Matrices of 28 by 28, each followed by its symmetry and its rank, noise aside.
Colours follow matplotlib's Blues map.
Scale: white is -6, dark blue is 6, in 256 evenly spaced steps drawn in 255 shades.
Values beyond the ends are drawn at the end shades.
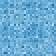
symmetric, rank six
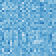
no symmetry, rank six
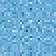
no symmetry, rank four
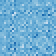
symmetric, rank six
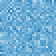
symmetric, rank six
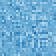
antisymmetric, rank six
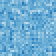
antisymmetric, rank six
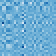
no symmetry, rank three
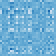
symmetric, rank three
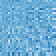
antisymmetric, rank four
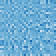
antisymmetric, rank four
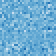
no symmetry, rank six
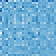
no symmetry, rank three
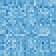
no symmetry, rank six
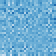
no symmetry, rank four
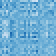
no symmetry, rank four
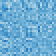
antisymmetric, rank four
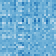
antisymmetric, rank four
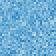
symmetric, rank six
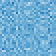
no symmetry, rank four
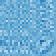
symmetric, rank three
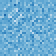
symmetric, rank six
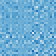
symmetric, rank three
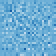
no symmetry, rank four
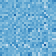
symmetric, rank four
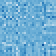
antisymmetric, rank four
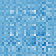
symmetric, rank three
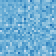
antisymmetric, rank six
